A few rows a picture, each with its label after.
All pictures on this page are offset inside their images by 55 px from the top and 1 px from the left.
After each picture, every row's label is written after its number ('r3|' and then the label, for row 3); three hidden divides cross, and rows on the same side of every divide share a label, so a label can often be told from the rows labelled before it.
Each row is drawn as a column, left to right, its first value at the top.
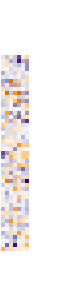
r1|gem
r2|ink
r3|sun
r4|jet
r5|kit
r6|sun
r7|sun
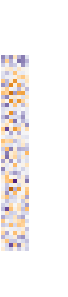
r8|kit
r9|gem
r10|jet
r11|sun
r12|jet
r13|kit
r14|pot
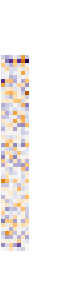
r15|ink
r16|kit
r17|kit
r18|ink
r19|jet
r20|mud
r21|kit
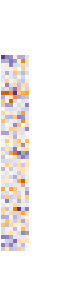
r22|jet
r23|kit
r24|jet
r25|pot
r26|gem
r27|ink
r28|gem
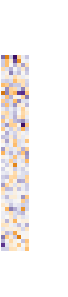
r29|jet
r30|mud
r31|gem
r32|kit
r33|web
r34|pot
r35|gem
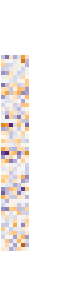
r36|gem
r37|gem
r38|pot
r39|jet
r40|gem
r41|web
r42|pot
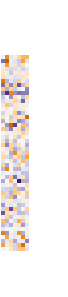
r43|sun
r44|mud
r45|gem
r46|pot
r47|sun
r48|web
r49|pot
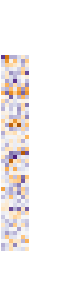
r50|jet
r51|mud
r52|gem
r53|ink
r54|gem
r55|pot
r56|gem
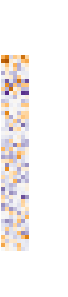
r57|web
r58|mud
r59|gem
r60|ink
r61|sun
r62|mud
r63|mud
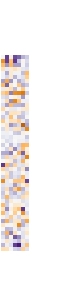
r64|ink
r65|kit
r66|mud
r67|jet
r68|jet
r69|gem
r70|sun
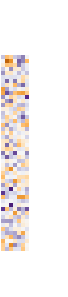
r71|gem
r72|mud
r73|web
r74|ink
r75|kit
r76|kit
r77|gem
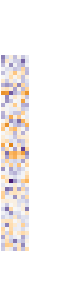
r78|kit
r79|gem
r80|sun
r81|pot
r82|sun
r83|jet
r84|gem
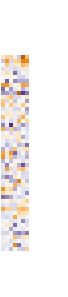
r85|pot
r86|mud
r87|pot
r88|web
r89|ink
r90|mud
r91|mud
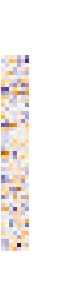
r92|pot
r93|pot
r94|web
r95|gem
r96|jet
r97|sun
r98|kit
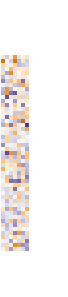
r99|mud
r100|gem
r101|pot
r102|web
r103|sun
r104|ink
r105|pot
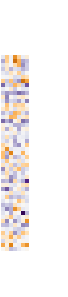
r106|sun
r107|web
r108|sun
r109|mud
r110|mud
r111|sun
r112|sun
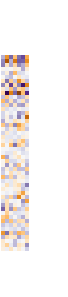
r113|kit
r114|mud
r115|kit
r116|mud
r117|kit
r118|kit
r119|mud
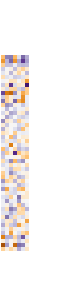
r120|web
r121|jet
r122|kit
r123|web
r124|jet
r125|jet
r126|kit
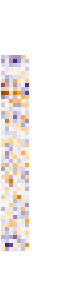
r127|kit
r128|ink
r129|jet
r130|kit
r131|kit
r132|pot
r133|sun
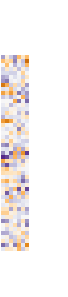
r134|ink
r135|ink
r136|gem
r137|jet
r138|web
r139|pot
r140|web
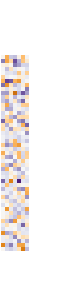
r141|sun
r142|mud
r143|ink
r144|kit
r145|sun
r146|web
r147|pot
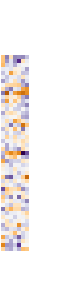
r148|web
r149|jet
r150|pot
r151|jet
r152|jet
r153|gem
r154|gem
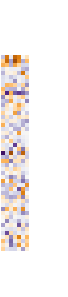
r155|gem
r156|mud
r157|jet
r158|mud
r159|web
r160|pot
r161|web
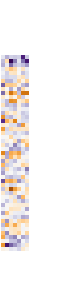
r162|sun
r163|ink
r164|jet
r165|jet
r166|pot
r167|kit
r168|kit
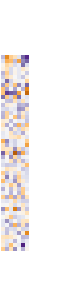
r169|gem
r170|mud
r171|web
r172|pot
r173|gem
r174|jet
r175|kit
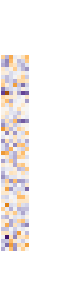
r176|pot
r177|jet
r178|web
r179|ink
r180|sun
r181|sun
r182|web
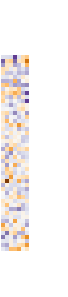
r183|jet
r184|ink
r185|gem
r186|kit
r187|gem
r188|web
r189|web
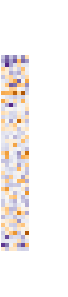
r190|jet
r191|jet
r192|kit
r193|kit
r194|ink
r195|jet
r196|sun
